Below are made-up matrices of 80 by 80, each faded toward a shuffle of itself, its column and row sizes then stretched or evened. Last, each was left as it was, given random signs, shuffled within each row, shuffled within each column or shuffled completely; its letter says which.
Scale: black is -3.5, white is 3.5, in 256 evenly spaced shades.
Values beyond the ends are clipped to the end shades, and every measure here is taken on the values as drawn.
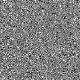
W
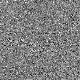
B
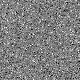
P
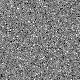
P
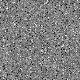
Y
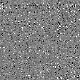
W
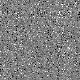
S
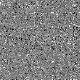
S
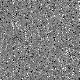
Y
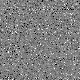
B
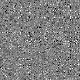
W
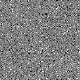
W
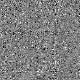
S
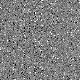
Y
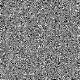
S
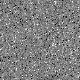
Y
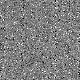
Y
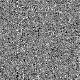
Y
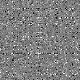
W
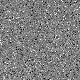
P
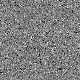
B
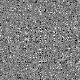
S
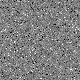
P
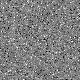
P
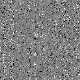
Y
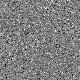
P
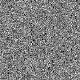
Y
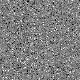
Y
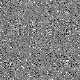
W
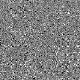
W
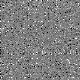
W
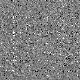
S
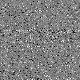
B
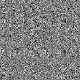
W
